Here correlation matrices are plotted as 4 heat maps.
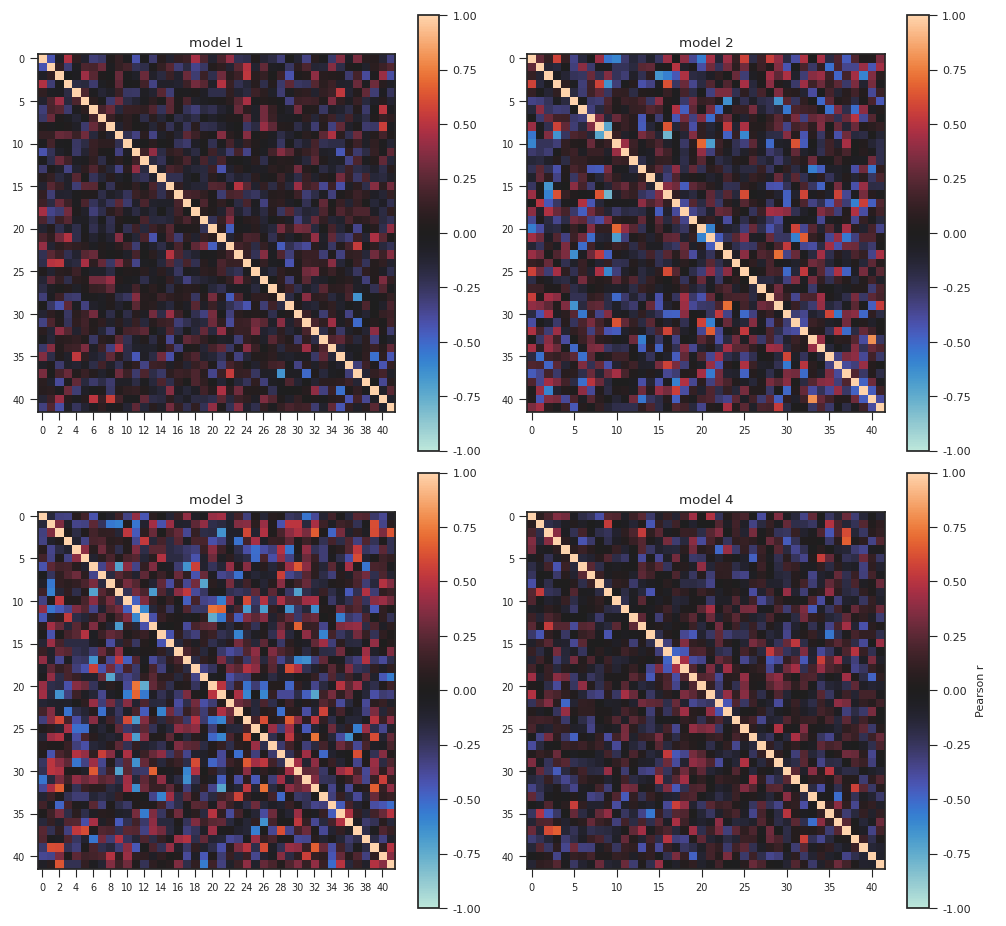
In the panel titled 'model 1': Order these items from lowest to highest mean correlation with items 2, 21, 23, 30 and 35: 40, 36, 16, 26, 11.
36, 11, 16, 26, 40
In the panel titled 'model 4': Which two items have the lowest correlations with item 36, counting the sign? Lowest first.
33, 10
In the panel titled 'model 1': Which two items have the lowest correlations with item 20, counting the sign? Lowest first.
22, 37
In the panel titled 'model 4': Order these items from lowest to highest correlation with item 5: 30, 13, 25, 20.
13, 20, 25, 30
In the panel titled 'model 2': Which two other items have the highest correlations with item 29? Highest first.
23, 41
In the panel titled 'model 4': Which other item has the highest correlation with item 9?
1
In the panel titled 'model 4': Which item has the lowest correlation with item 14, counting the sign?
35
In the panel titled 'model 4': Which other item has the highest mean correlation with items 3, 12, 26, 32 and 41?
37
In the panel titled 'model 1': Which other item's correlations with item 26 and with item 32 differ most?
8
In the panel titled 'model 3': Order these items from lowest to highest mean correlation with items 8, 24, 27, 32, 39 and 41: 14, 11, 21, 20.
21, 11, 20, 14
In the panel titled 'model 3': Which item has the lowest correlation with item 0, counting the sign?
31
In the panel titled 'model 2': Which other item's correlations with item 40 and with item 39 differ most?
33
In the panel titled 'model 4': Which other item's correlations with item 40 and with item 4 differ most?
19
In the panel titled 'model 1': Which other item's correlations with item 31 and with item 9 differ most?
37
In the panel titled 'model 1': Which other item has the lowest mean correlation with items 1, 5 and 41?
0
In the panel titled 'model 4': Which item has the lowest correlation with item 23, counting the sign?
22
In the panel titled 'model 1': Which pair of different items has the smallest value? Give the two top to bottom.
28, 37
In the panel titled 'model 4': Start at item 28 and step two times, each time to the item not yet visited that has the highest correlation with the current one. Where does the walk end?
38
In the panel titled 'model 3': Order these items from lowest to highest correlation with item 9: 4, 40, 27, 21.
4, 21, 40, 27
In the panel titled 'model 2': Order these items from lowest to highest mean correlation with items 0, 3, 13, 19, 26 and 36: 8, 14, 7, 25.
7, 14, 8, 25
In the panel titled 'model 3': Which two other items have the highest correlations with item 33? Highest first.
23, 15
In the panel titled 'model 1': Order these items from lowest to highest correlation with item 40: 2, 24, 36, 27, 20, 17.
36, 20, 17, 24, 27, 2
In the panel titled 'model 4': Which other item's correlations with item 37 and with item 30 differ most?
3
